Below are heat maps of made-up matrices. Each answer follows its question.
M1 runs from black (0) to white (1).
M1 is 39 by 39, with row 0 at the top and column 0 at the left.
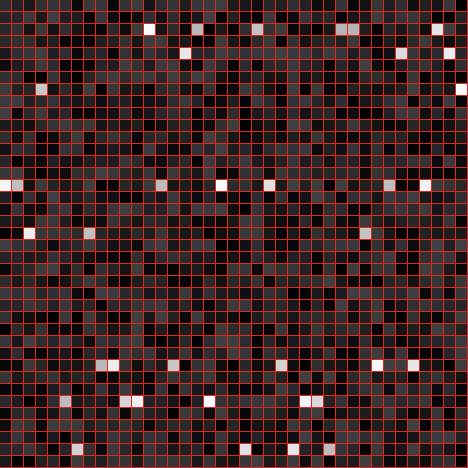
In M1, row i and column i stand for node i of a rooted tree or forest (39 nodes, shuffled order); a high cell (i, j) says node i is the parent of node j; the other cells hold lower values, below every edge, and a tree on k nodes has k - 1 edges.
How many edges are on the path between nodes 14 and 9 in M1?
2
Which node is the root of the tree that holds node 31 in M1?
19
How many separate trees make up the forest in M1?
2
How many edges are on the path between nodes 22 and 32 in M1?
2
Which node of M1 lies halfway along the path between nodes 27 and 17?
4
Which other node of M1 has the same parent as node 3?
38
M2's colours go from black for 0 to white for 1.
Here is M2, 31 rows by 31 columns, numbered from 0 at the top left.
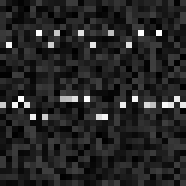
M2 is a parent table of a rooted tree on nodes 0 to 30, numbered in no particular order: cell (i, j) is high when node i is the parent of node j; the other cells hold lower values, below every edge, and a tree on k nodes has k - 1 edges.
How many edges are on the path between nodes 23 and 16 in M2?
3
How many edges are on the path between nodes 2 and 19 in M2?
2
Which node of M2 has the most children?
17
